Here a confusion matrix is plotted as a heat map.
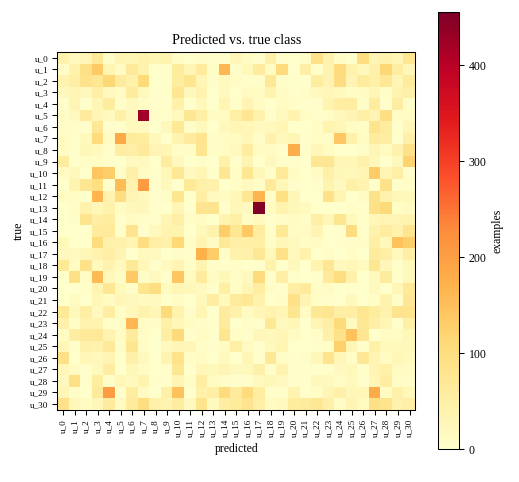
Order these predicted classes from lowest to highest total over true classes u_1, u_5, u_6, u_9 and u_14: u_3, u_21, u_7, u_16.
u_21, u_16, u_3, u_7
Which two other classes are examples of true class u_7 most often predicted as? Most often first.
u_5, u_24
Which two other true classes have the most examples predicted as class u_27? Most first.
u_29, u_10
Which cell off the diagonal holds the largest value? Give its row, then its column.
u_13, u_17
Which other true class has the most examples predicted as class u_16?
u_15
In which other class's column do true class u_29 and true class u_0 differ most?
u_4
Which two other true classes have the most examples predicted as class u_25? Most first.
u_24, u_15
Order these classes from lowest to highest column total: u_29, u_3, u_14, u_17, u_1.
u_1, u_29, u_14, u_17, u_3
